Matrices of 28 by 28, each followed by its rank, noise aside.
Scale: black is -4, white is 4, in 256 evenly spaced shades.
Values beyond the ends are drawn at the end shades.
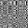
two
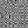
three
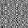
three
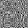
three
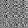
three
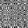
two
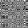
three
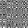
two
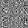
four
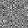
four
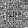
five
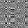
two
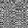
four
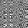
three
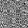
five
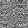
four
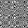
three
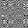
three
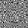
five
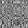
three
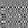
two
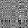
three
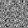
four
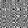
two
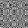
three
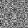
five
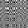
two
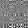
two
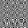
two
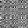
three
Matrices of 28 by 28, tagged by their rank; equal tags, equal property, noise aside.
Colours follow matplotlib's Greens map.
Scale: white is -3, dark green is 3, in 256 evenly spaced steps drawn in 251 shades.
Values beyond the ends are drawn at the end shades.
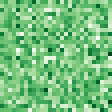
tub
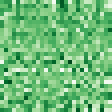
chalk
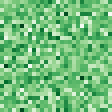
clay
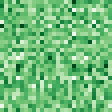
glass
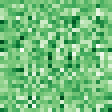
tub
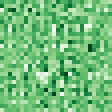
clay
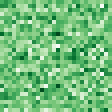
clay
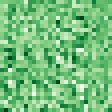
clay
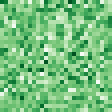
clay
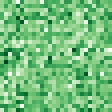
clay
